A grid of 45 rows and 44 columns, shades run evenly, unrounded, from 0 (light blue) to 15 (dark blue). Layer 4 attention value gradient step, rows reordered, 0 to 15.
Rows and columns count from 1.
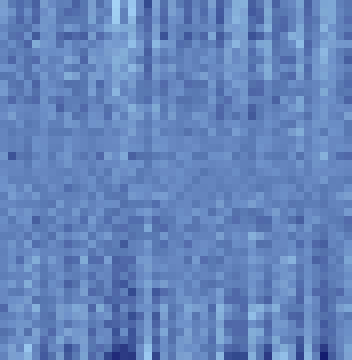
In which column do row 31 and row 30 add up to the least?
32
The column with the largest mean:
9
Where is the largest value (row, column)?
45, 41
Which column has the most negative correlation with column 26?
1
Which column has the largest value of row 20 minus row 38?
2
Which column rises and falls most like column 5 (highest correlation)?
33
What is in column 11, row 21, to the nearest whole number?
6
